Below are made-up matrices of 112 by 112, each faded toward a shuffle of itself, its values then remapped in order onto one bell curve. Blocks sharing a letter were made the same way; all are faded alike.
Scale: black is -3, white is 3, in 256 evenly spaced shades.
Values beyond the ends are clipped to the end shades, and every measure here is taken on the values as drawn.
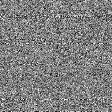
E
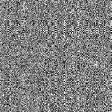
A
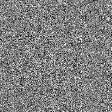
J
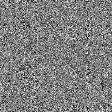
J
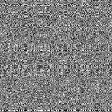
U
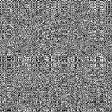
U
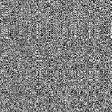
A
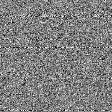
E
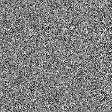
J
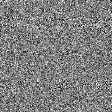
J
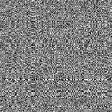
U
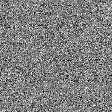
E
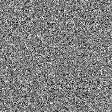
E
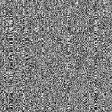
A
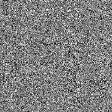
J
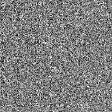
J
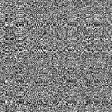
U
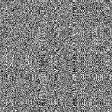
A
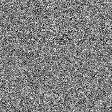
E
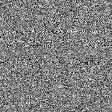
E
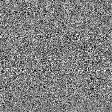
E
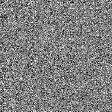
J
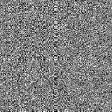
A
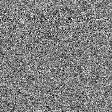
E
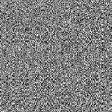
A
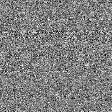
E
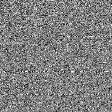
E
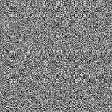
A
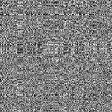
U
